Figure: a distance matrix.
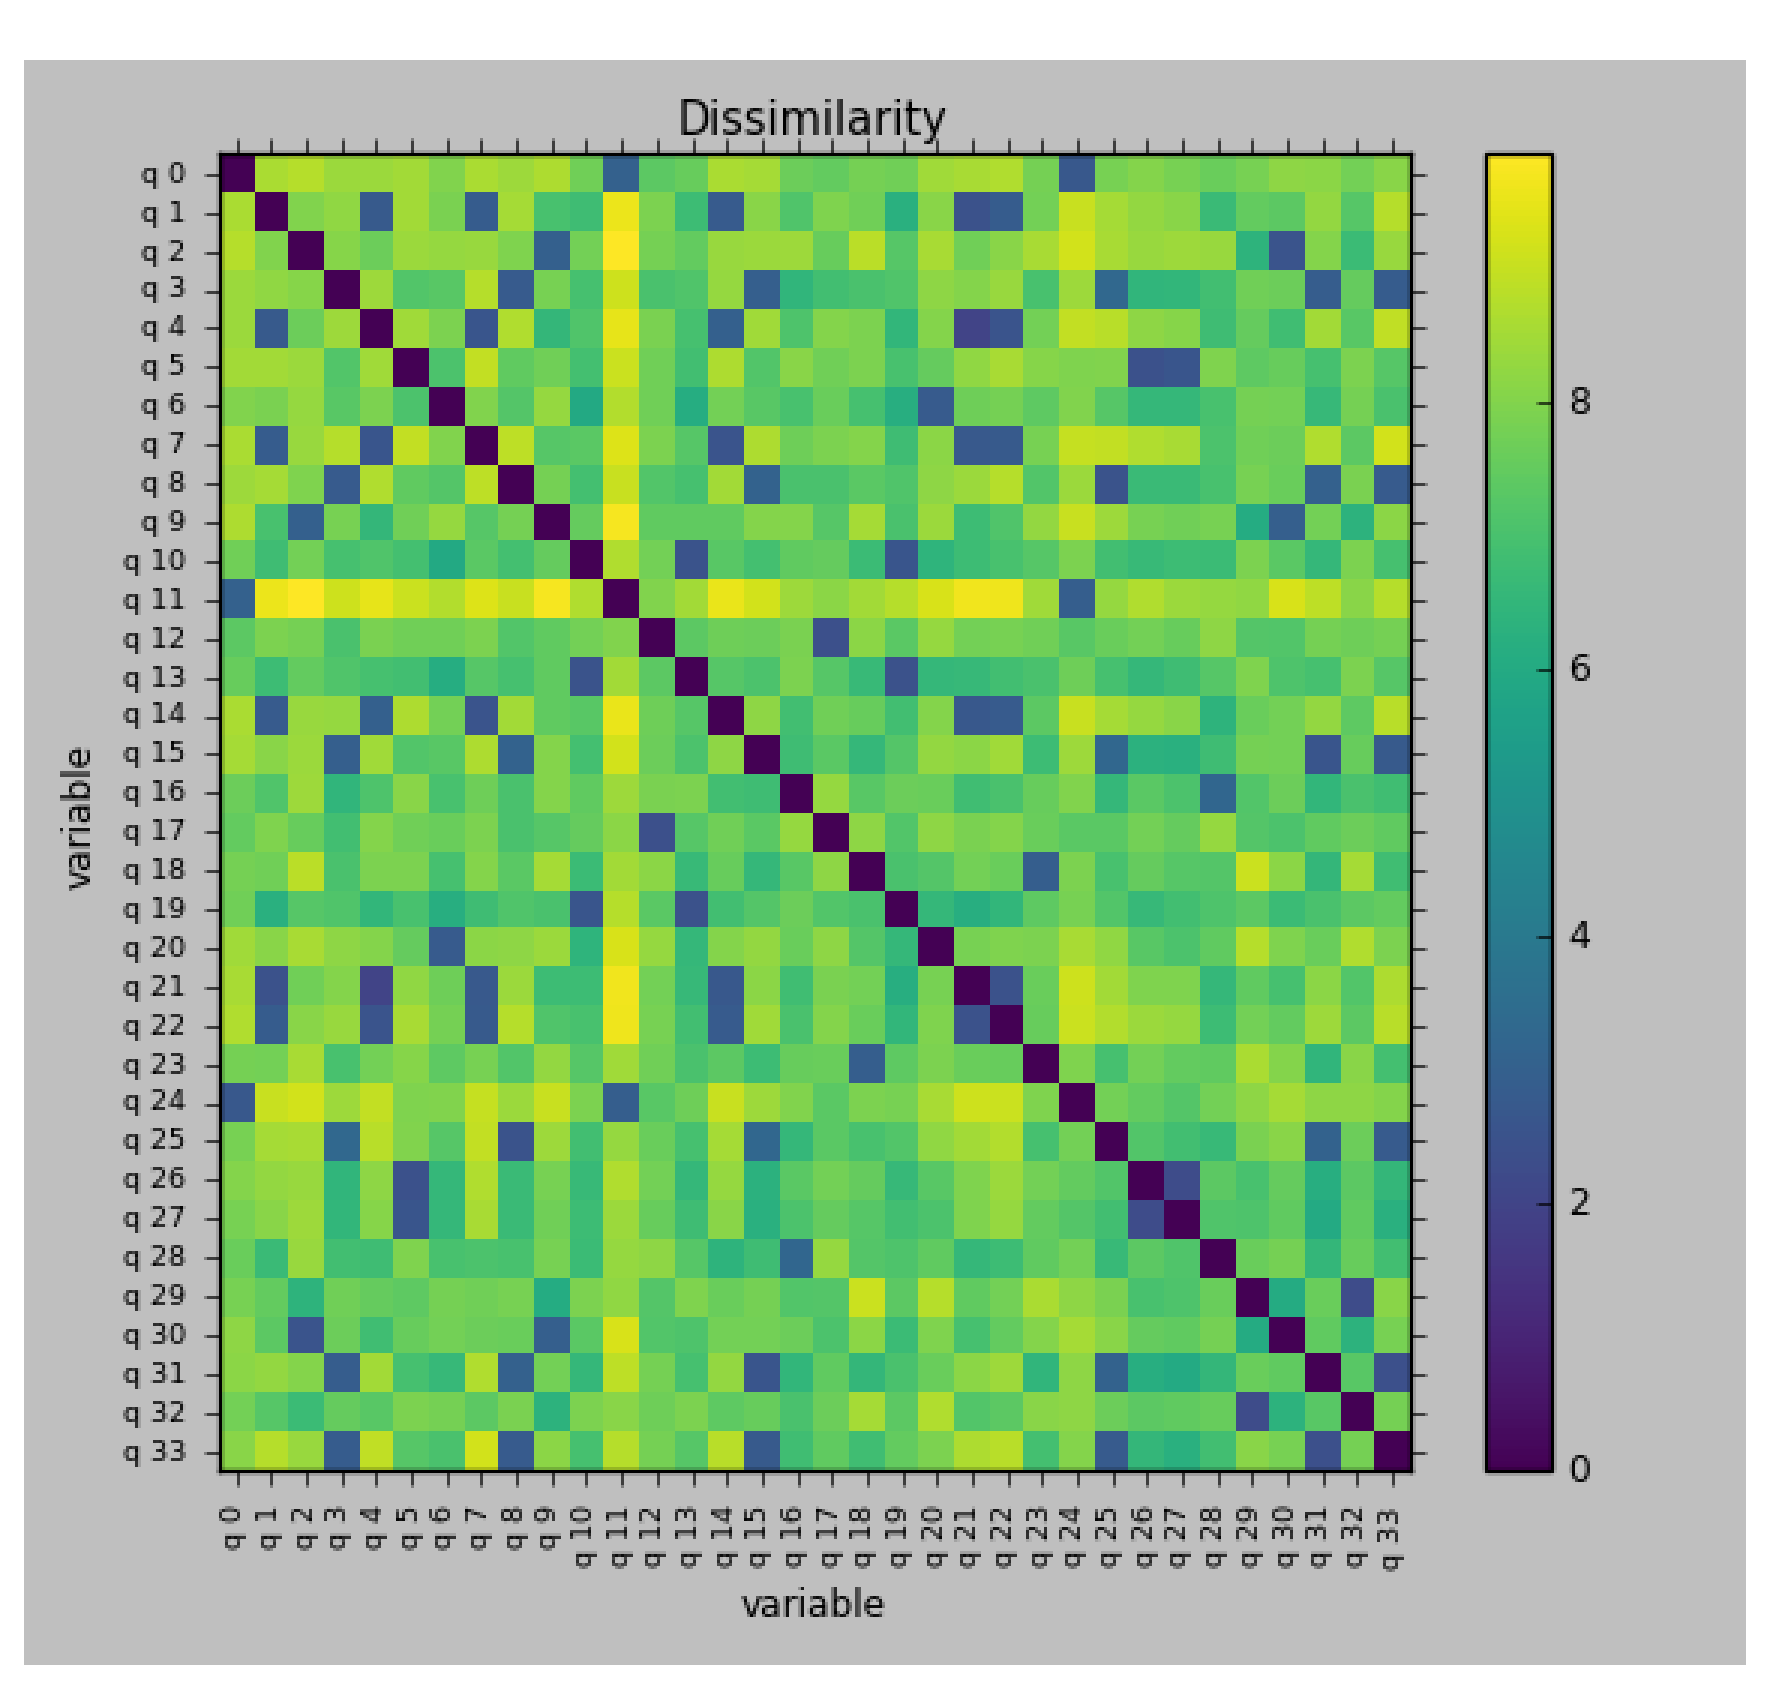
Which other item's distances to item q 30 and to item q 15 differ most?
q 2
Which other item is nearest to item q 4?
q 21
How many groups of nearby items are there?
11
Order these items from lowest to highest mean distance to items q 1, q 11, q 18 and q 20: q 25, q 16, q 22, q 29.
q 22, q 16, q 25, q 29
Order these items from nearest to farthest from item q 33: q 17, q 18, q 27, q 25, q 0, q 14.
q 25, q 27, q 18, q 17, q 0, q 14
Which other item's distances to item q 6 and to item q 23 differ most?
q 20
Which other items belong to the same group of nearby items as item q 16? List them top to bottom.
q 28
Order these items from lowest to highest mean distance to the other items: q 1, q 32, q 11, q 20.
q 1, q 32, q 20, q 11
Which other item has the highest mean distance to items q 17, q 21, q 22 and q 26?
q 11
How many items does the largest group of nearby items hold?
6
